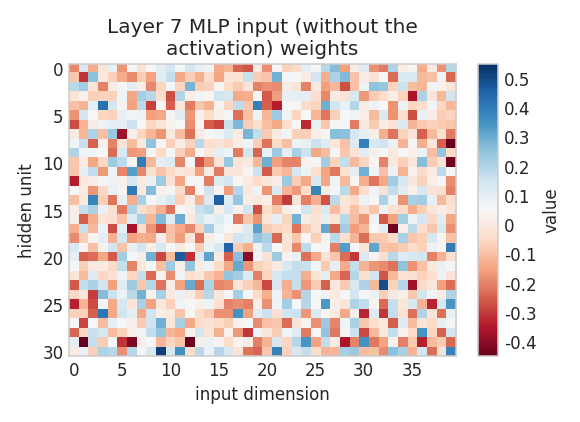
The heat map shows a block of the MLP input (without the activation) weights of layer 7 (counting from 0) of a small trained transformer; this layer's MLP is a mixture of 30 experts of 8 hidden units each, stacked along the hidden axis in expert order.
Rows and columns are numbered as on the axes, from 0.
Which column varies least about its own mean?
37
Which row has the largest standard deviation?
20
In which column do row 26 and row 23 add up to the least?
35
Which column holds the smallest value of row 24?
2
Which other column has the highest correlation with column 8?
33
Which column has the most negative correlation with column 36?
30
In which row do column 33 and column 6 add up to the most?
13
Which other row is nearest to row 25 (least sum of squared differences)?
0
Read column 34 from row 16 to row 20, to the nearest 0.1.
0.2 0 0.2 -0.1 0.1
